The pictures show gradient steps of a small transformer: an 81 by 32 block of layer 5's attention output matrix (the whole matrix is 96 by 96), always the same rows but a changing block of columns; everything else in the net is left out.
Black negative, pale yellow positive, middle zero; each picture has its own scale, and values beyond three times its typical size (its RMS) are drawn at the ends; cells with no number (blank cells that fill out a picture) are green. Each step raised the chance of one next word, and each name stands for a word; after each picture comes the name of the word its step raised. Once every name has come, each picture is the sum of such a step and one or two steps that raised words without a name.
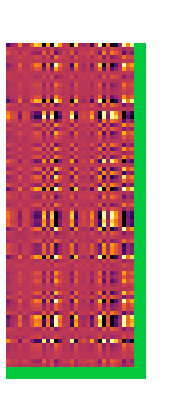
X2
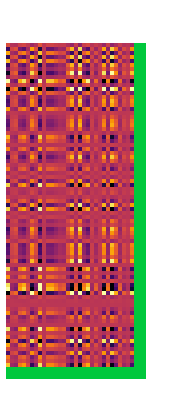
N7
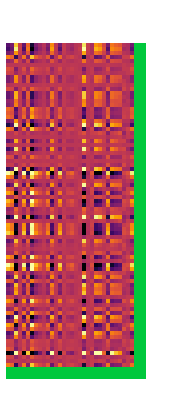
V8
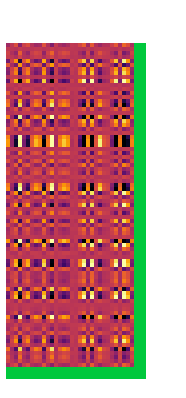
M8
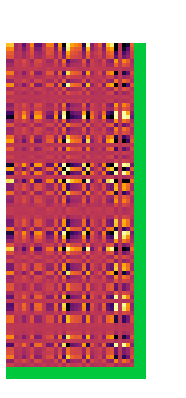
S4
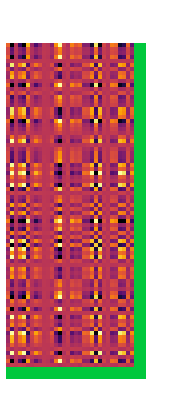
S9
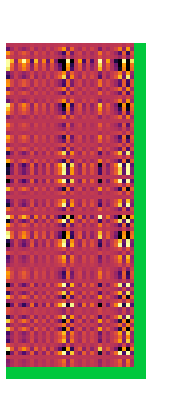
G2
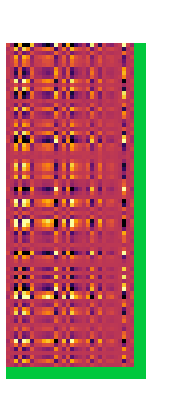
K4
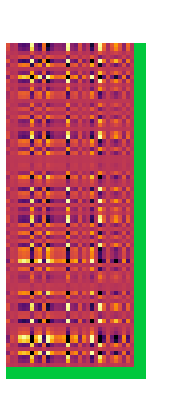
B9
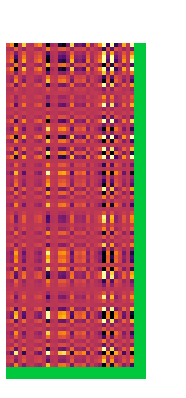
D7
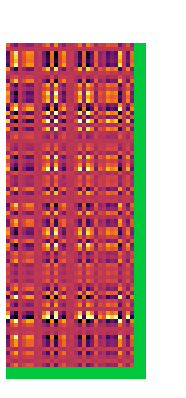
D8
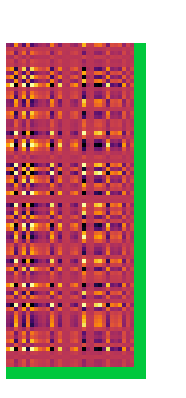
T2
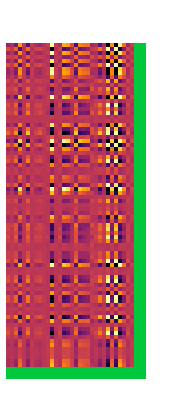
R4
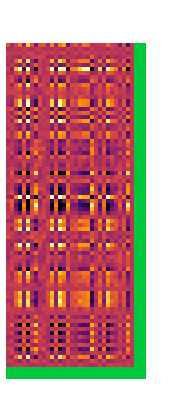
D7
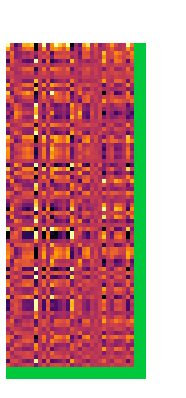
S4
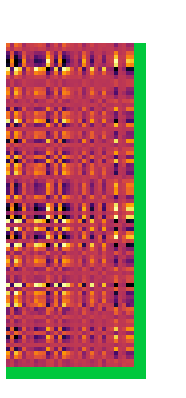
G2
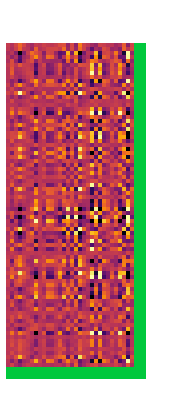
S9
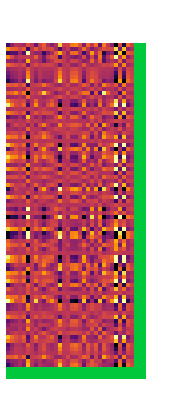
R4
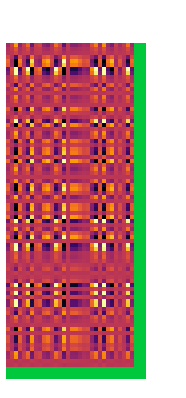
G2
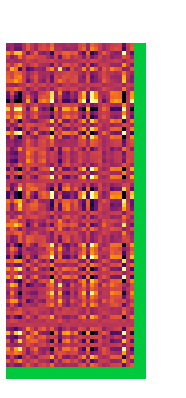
D8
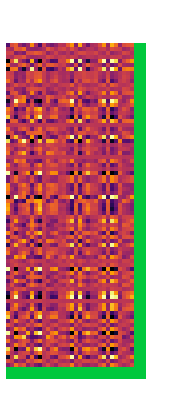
D7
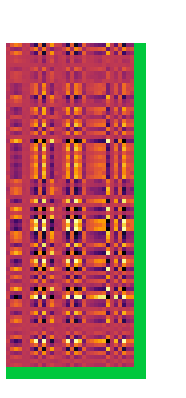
K4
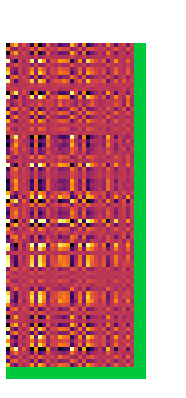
M8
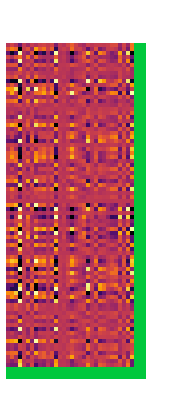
N7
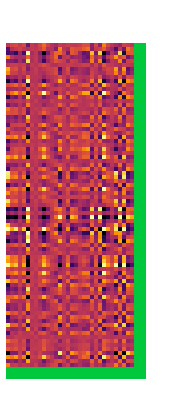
V8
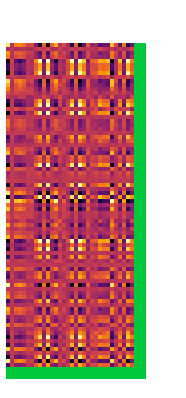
S9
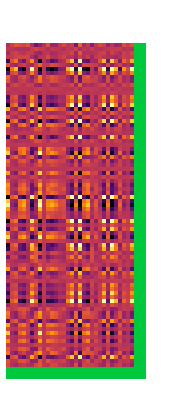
D7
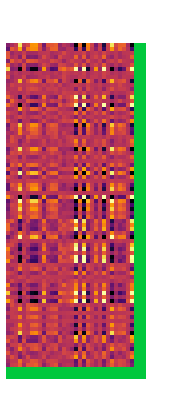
B9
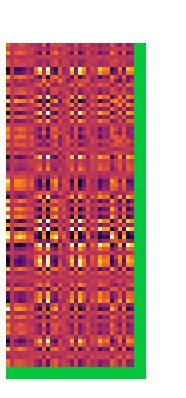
M8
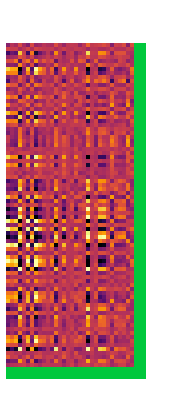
M8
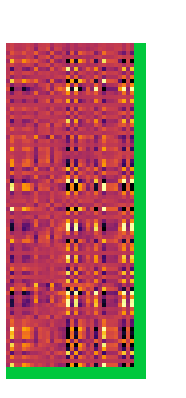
N7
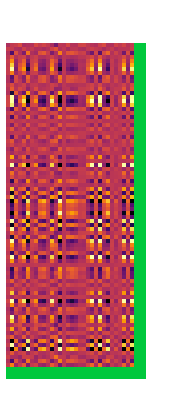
X2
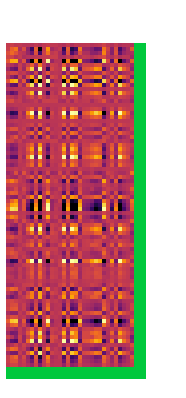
B9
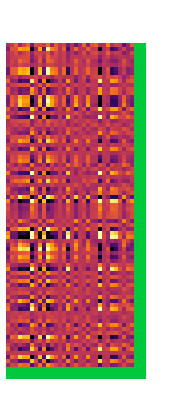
S4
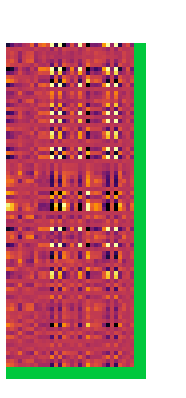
D7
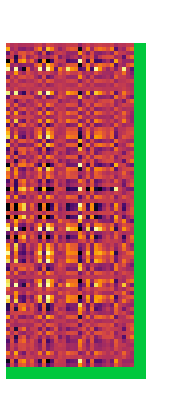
R4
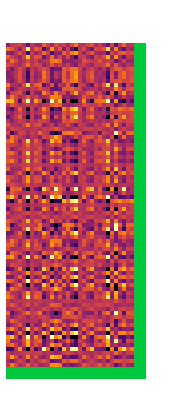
K4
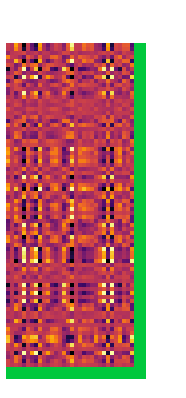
B9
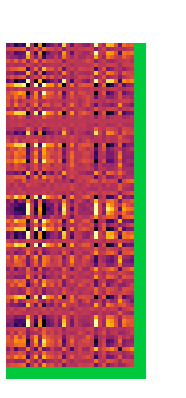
T2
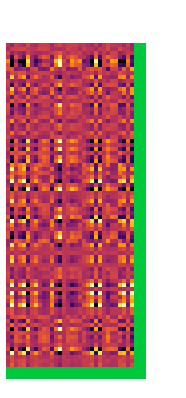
G2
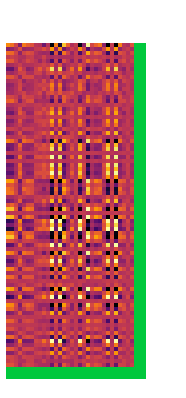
K4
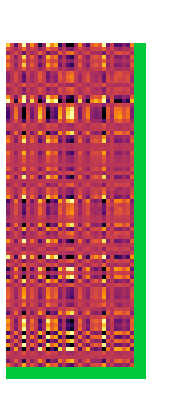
X2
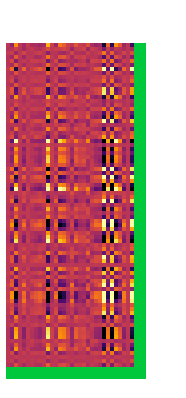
K4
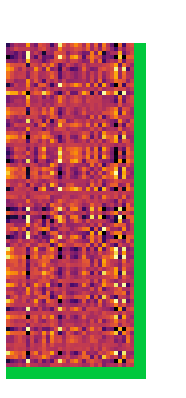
S9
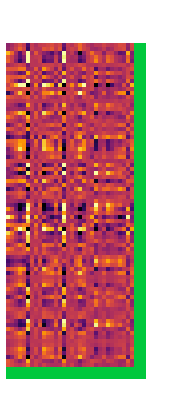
T2
